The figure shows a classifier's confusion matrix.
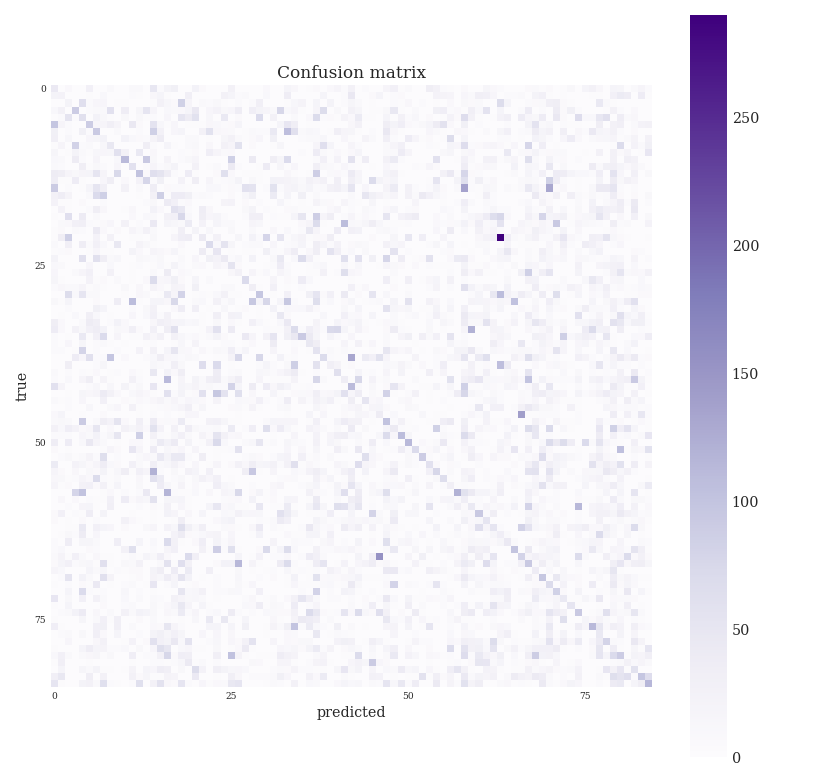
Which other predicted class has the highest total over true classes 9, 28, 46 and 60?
66
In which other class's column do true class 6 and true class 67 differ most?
26
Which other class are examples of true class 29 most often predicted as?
63
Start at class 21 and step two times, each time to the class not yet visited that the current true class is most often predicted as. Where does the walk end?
77
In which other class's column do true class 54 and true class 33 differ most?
14
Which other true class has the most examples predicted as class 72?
35
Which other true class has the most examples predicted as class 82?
41
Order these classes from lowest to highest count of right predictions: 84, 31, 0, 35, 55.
31, 0, 55, 35, 84
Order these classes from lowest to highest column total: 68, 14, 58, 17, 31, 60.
31, 60, 17, 68, 14, 58
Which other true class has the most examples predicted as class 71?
19
